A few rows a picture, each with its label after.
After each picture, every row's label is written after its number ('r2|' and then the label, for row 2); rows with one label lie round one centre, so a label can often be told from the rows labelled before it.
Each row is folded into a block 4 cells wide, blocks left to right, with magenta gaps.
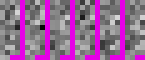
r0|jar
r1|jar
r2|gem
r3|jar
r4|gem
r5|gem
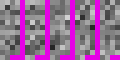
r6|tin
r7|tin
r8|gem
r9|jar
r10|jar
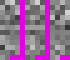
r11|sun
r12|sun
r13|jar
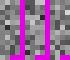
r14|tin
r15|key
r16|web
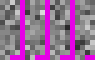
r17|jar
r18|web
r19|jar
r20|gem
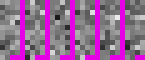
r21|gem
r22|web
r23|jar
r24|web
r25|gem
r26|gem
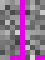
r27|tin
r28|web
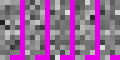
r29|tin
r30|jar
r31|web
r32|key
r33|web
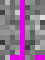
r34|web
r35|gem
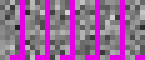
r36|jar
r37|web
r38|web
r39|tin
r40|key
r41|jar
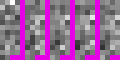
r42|sun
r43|gem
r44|gem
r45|gem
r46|gem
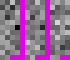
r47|jar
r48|jar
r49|tin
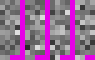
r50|tin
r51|gem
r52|web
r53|tin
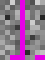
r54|jar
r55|key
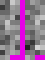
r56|key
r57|gem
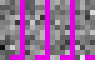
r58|gem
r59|key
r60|tin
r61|web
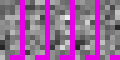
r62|gem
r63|key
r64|gem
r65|gem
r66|jar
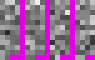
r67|sun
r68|sun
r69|web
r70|tin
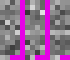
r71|tin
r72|web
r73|tin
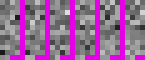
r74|key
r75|key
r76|web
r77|tin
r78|jar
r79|jar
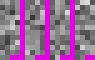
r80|gem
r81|jar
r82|web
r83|sun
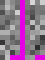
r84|web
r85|tin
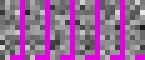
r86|web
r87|web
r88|gem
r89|tin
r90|jar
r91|jar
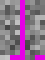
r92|tin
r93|gem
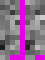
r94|gem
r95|gem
